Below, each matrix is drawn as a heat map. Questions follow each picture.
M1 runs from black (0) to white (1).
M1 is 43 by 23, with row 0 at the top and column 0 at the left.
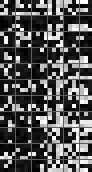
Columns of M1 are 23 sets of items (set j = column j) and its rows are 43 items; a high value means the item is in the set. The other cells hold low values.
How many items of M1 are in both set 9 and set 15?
5
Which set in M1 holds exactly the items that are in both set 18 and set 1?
8
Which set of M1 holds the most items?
14
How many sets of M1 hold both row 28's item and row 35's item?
3
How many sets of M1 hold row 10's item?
3
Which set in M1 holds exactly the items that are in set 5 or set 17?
12
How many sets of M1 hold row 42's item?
10
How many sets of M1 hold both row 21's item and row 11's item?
6
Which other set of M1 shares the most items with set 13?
19
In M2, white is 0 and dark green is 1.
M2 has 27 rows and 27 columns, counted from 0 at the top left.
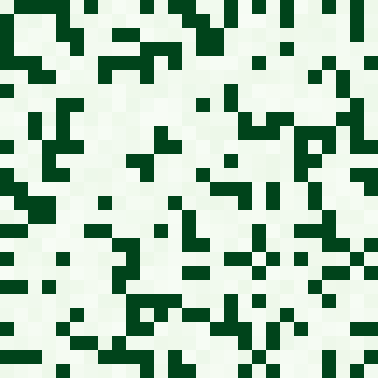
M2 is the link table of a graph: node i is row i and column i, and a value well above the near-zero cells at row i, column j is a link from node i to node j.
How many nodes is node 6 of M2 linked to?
3
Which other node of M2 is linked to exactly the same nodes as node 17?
node 19
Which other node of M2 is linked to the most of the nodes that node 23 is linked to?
node 18
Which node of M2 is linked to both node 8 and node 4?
node 2
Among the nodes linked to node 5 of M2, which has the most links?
node 10
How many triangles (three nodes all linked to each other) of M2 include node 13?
6
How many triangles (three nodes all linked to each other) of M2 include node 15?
0
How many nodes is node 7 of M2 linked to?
5
